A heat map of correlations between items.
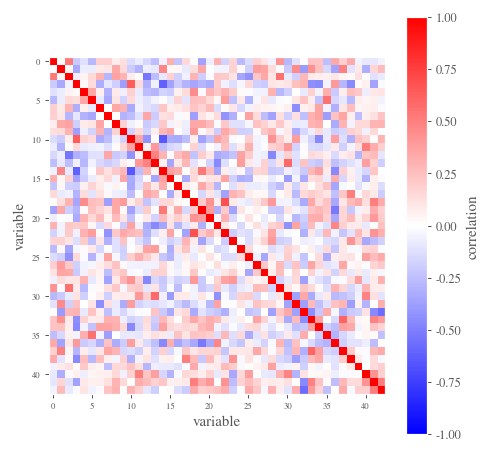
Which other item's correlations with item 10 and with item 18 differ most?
3
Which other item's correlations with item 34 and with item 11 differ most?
10
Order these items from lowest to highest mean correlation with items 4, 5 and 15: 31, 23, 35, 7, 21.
7, 23, 31, 21, 35
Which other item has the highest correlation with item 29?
2
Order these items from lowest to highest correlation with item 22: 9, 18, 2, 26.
26, 2, 9, 18
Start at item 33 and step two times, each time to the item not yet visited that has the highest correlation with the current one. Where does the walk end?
1
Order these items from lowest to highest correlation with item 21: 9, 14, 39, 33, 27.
14, 9, 27, 39, 33
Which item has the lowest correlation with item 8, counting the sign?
36
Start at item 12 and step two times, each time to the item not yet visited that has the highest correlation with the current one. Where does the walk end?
30
